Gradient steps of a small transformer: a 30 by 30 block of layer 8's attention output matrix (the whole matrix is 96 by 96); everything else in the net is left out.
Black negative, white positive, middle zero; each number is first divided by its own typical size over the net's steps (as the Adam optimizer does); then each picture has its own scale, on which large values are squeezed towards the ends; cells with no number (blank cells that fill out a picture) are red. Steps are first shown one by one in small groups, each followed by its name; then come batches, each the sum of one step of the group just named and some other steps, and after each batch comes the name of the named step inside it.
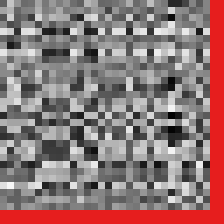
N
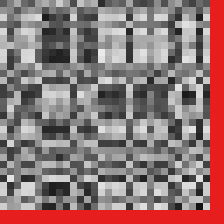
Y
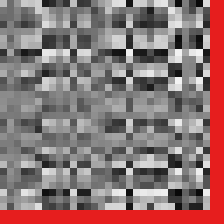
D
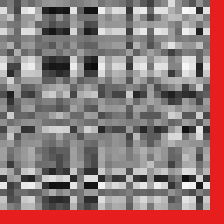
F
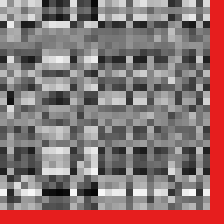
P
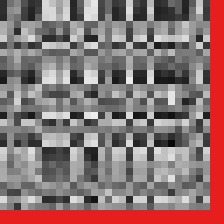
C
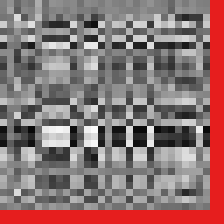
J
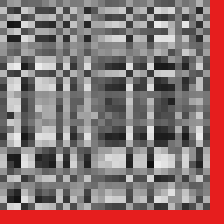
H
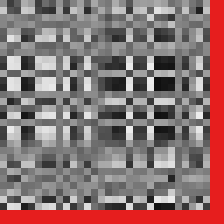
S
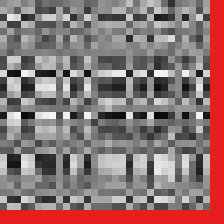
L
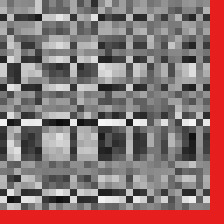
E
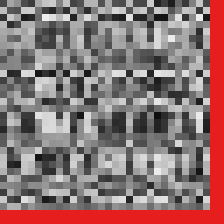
L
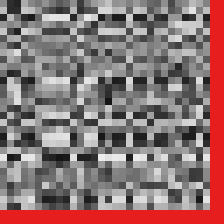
C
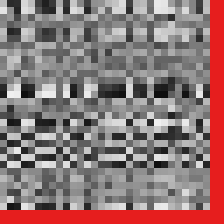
N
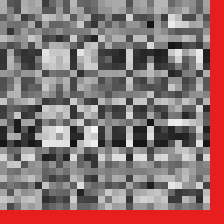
J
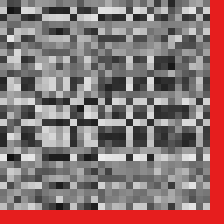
S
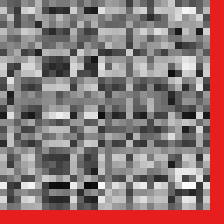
F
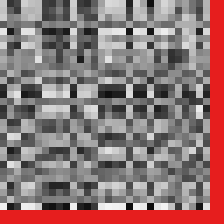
Y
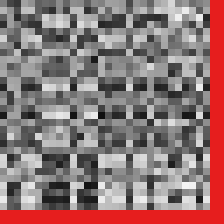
F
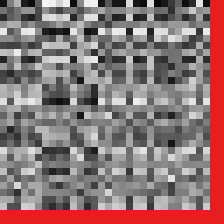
C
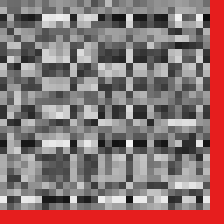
E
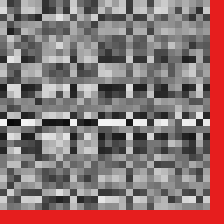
E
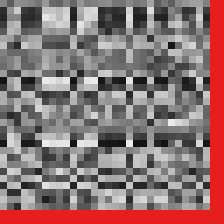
C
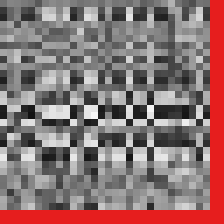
C
